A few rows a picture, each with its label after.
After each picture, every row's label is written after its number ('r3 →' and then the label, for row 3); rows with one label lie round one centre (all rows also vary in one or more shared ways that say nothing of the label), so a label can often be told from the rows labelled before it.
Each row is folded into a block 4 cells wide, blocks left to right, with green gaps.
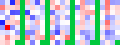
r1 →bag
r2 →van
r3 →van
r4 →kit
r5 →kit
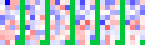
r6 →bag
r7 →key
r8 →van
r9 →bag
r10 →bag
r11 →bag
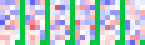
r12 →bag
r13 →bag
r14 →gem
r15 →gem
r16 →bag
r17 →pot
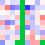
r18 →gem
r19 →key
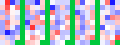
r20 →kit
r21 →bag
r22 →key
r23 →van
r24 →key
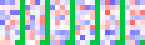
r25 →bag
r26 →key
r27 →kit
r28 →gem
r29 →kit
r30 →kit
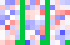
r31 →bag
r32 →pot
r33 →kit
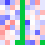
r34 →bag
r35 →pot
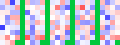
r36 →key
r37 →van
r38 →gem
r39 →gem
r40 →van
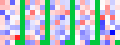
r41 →van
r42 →pot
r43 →kit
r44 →kit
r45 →pot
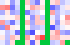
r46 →gem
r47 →van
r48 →key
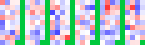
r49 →pot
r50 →kit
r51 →van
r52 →gem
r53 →kit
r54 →gem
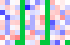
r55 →van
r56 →key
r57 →pot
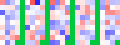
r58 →van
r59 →key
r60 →pot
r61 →kit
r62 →kit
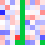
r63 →van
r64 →pot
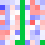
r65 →key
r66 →kit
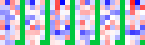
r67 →van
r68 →bag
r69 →kit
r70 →kit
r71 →bag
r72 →kit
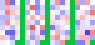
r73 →kit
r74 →gem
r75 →key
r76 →pot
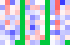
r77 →kit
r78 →van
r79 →kit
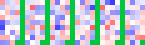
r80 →pot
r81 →gem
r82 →van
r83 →gem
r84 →bag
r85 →van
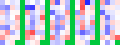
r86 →key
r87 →key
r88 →van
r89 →kit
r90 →van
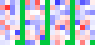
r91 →gem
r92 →pot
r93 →bag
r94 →bag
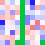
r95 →pot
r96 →bag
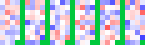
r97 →kit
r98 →pot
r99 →key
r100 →gem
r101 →bag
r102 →pot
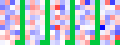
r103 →key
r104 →kit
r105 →gem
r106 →key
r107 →key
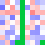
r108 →kit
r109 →kit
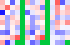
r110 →van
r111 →van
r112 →kit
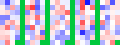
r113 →bag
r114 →gem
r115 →kit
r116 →kit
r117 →key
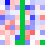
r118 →bag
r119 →key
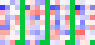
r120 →key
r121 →kit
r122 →key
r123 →key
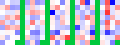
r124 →gem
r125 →kit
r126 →van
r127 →key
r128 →kit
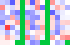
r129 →bag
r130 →van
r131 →van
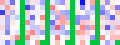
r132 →van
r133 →key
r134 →bag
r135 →bag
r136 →van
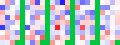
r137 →key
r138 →key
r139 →bag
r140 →bag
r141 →key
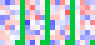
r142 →bag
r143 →pot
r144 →pot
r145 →kit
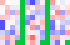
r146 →pot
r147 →bag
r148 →pot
